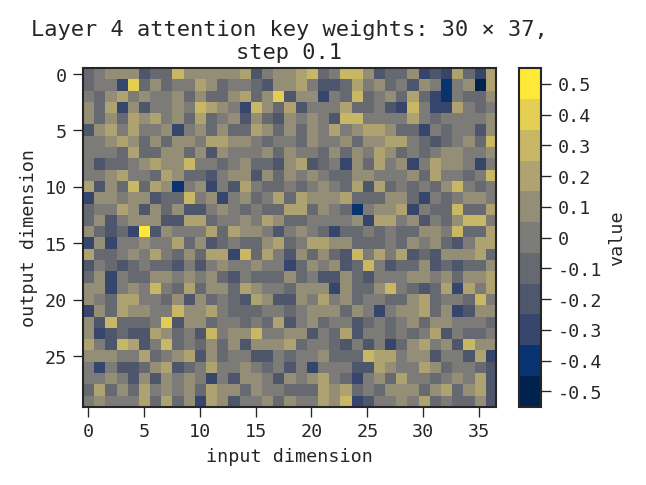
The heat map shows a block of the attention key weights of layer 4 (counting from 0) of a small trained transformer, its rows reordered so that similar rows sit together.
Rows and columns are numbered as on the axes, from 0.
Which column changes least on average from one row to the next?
21
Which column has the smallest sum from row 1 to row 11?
35
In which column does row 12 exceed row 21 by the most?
33
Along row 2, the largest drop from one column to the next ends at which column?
18
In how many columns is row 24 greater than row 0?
15
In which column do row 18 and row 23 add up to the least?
2
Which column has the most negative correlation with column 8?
26
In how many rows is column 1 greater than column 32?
13
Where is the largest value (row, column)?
14, 5
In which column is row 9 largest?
36
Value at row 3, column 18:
0.2
